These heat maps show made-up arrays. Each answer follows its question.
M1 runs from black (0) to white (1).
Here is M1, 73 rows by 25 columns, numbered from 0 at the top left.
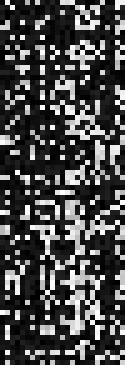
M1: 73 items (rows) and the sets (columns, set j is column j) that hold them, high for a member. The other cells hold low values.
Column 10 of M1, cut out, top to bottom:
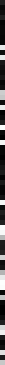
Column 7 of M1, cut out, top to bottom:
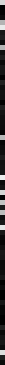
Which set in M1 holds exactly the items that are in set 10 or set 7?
24
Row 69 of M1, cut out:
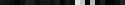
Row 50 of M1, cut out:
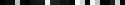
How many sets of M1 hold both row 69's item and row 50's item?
3
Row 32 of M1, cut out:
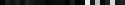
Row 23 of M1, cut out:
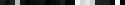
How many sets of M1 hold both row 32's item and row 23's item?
1
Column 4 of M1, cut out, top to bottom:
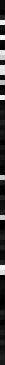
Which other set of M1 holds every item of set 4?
8
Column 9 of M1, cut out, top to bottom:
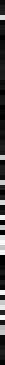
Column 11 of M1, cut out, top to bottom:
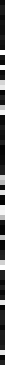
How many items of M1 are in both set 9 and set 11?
4
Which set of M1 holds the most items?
14
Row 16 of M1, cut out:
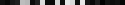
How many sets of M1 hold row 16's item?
7
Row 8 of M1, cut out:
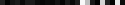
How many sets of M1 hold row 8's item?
4
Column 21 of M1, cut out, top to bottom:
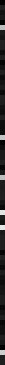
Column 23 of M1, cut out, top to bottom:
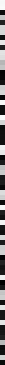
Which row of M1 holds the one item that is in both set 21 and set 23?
5
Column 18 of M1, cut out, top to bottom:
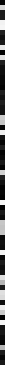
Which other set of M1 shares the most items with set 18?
15
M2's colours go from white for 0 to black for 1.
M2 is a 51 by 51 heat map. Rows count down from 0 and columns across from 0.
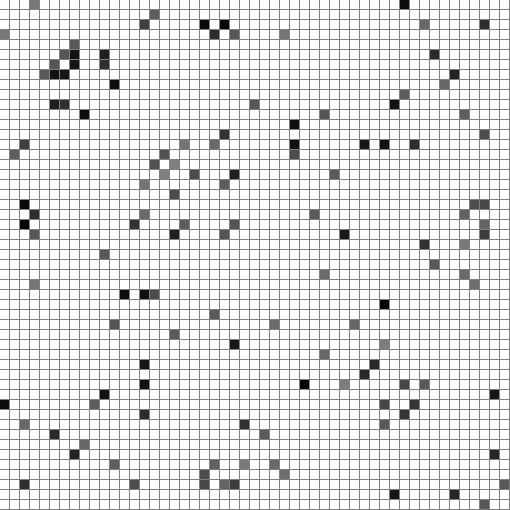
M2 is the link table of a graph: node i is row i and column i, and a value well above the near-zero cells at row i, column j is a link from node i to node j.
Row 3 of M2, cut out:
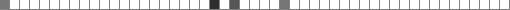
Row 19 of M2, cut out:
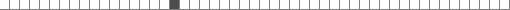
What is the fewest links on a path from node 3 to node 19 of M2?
3
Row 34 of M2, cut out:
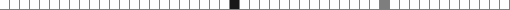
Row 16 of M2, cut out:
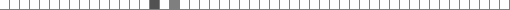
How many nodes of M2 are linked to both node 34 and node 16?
0
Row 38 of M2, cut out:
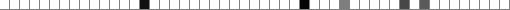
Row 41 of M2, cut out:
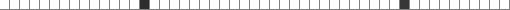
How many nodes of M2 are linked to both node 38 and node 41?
2
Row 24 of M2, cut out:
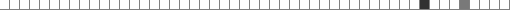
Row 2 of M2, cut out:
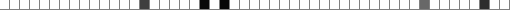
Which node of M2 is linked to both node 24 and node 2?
node 42
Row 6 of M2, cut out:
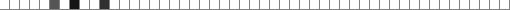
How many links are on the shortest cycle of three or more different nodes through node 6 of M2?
3
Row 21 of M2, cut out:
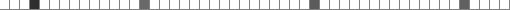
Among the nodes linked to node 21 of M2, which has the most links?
node 14
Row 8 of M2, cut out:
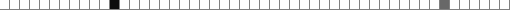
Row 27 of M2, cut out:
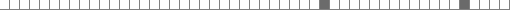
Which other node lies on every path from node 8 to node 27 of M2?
node 11
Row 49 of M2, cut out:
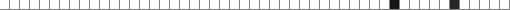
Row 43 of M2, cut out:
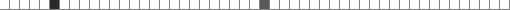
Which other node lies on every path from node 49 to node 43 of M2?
node 5
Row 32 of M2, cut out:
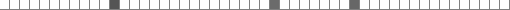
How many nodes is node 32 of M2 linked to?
3
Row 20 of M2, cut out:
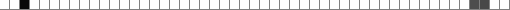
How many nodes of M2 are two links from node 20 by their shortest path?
7
